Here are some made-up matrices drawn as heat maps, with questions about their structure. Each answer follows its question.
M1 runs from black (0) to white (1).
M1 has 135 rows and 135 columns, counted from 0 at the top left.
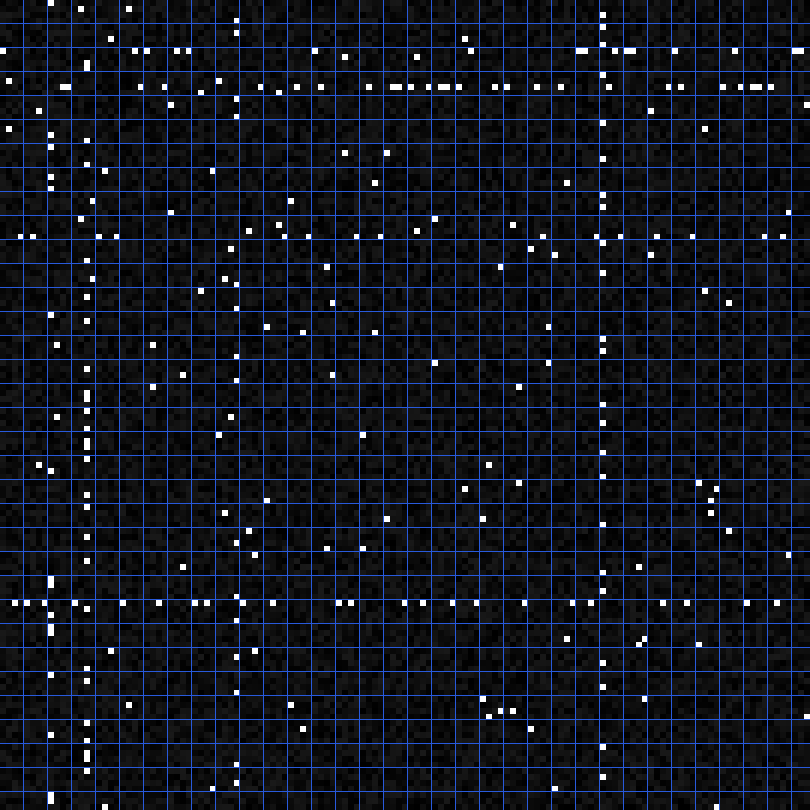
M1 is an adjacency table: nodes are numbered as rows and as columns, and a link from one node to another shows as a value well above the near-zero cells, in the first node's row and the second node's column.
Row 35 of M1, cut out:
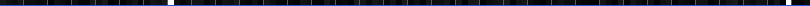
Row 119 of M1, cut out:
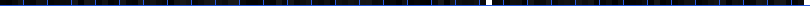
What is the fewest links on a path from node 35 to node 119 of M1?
4
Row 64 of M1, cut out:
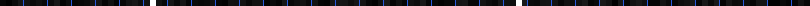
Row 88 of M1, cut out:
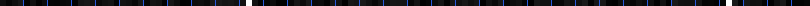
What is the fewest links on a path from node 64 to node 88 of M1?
7
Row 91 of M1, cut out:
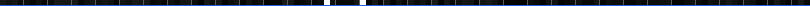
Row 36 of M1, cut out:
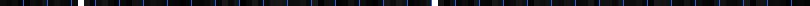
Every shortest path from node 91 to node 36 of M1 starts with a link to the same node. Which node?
node 60
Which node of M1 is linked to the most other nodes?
node 14
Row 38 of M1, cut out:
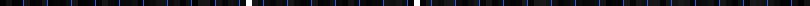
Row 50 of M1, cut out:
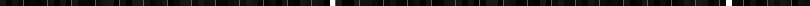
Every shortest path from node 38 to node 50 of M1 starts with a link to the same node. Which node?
node 41
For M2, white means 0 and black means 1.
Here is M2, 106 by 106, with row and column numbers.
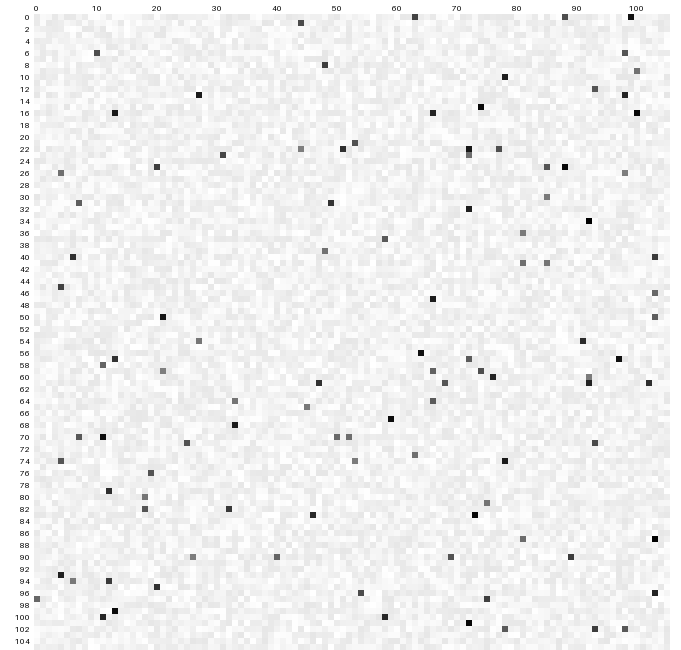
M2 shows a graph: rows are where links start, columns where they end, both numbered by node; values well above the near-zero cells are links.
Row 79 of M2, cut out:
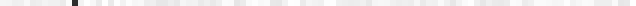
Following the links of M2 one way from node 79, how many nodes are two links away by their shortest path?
1
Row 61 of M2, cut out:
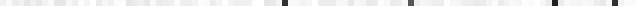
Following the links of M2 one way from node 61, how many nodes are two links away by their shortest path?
5
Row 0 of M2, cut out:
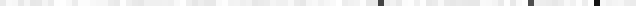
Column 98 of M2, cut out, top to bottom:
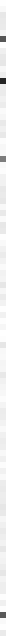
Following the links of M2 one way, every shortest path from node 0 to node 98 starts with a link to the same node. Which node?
node 99
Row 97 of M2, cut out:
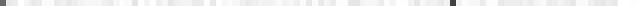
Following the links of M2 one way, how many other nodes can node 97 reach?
8
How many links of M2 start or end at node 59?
4
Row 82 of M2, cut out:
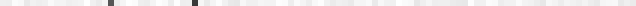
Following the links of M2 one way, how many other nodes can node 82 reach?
3
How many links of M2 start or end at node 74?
5
